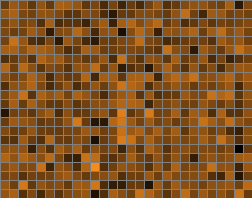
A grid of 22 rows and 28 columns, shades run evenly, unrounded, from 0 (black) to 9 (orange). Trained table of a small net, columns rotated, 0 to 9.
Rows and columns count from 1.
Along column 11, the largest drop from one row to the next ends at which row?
22
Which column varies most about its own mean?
14
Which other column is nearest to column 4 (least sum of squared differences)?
19
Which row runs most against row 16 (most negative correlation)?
8
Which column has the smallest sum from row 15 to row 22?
27
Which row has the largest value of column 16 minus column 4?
5
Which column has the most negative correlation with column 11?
17
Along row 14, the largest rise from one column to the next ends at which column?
13
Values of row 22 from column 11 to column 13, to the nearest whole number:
1 3 6
